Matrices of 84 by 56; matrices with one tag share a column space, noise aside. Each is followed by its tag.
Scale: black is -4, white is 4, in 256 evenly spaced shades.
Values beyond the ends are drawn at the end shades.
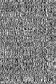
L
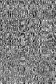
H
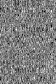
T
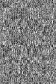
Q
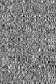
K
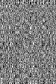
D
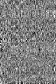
H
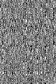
Q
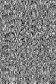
H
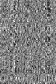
T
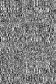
T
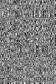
H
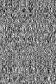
T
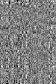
D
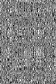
L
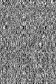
D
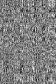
T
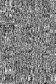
T
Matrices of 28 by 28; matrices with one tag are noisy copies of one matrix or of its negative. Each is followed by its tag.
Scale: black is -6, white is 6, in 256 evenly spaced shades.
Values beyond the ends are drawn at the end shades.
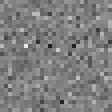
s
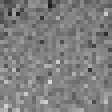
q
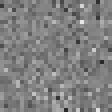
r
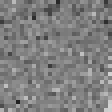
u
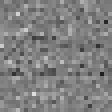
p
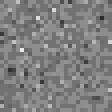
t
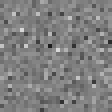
s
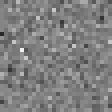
t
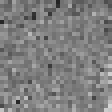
u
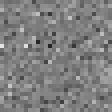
s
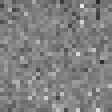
r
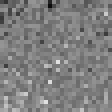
q
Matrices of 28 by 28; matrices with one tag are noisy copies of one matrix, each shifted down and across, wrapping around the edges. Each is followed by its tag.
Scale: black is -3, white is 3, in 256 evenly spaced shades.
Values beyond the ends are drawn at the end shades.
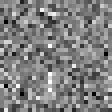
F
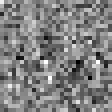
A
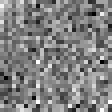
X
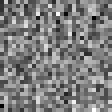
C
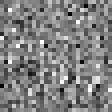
C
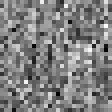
X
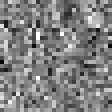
A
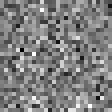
F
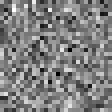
F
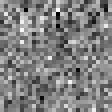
X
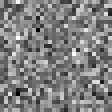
F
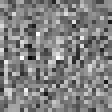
C
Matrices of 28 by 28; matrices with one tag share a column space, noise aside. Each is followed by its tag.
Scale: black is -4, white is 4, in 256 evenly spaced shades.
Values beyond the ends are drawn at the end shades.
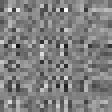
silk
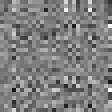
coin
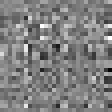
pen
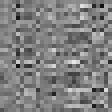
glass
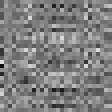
glass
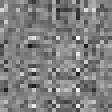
silk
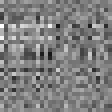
pen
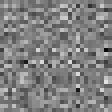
glass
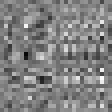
pen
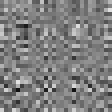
coin
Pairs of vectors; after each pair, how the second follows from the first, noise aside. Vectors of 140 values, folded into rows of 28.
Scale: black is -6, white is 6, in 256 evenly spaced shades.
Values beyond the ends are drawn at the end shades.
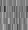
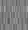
negated, shrunk.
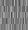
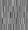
reversed, negated, partly zeroed.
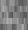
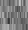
wrapped around.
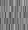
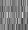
wrapped around.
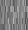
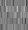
partly zeroed.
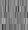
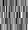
wrapped around, scaled up.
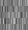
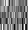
wrapped around, scaled up.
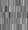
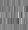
reversed, negated, partly zeroed.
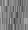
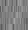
negated, shrunk.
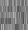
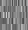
shuffled.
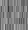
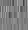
reversed, negated, partly zeroed.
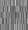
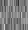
shuffled.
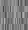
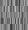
shuffled.
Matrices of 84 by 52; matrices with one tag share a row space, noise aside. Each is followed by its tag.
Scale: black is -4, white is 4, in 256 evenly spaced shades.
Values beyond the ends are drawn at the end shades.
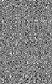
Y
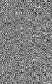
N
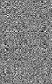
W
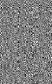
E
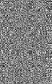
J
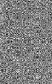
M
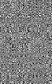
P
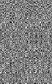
Y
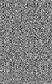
Y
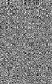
M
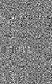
P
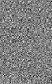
P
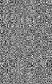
J
